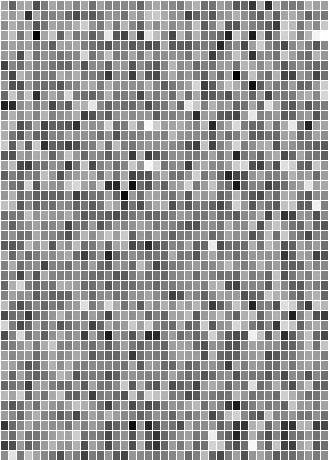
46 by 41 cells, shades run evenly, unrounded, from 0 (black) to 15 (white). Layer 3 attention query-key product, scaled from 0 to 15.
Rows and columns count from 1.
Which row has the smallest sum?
43
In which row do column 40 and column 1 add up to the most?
21
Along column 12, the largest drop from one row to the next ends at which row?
12
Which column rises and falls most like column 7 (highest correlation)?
39
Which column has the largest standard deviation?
30
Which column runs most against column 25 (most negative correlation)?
32
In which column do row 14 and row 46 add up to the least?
15
